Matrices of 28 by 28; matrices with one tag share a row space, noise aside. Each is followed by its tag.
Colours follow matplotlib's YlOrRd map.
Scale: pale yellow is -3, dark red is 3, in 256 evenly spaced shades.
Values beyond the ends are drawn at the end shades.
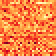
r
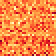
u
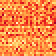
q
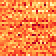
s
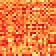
s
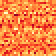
r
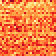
u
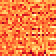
s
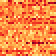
s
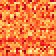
u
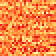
s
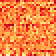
u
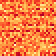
u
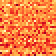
r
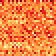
q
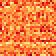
u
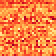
r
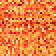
q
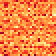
r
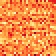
s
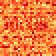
r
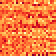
s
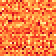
q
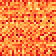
q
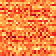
s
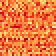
q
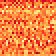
q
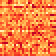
s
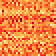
q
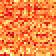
r
